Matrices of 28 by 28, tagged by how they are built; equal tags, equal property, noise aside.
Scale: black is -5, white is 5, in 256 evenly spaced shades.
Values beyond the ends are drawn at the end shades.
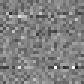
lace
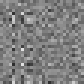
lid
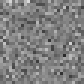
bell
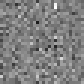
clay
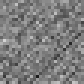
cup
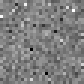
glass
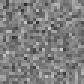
bell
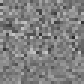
lace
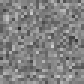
bell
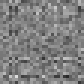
lid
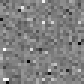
glass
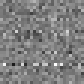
lace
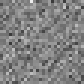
cup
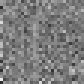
lid
